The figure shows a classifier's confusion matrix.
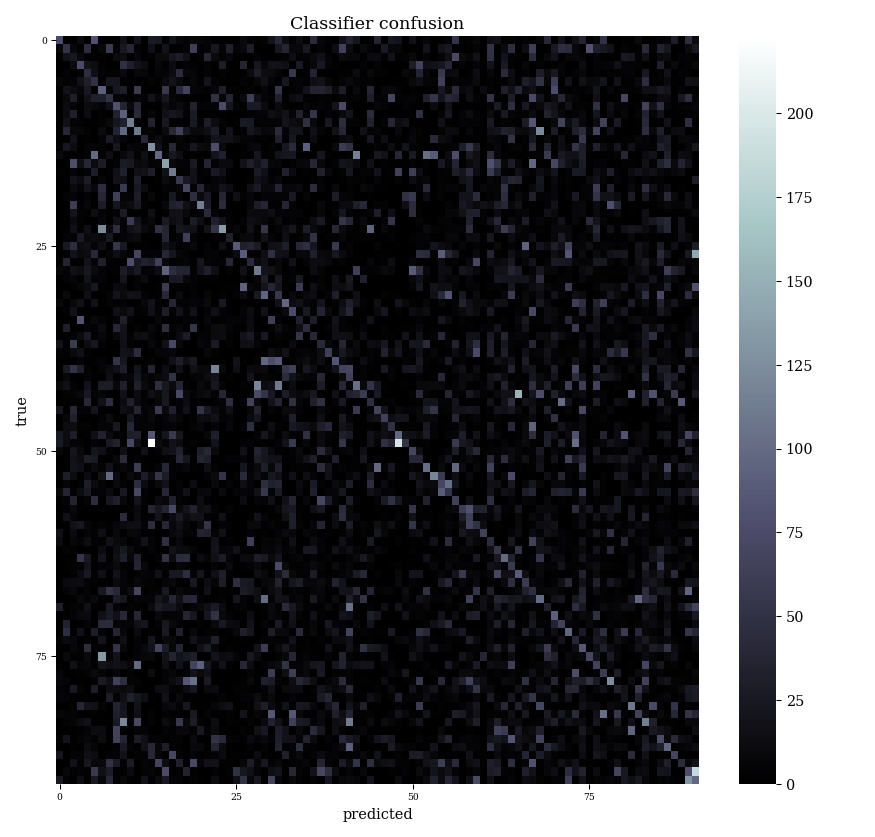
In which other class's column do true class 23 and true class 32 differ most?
6
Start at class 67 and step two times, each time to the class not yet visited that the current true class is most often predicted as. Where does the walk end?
90
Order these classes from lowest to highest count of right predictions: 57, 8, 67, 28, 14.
67, 57, 8, 14, 28
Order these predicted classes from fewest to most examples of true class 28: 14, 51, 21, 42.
14, 21, 51, 42
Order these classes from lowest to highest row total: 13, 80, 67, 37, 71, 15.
80, 71, 37, 67, 13, 15
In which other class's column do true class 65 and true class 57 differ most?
58
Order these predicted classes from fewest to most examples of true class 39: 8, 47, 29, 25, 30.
47, 25, 8, 30, 29
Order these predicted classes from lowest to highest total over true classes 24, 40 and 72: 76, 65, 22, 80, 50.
65, 50, 80, 76, 22
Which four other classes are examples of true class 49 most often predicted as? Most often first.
13, 48, 73, 10
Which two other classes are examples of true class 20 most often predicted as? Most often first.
78, 2
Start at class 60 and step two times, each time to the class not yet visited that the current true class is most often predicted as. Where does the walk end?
19
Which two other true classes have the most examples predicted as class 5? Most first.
14, 0
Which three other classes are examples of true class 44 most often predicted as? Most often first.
71, 88, 27
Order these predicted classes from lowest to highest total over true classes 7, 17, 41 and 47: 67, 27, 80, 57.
57, 80, 27, 67
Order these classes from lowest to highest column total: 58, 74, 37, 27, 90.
27, 37, 58, 90, 74
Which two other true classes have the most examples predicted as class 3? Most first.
34, 63
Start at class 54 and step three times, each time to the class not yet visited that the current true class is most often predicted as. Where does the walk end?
68
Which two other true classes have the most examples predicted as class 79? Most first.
89, 82
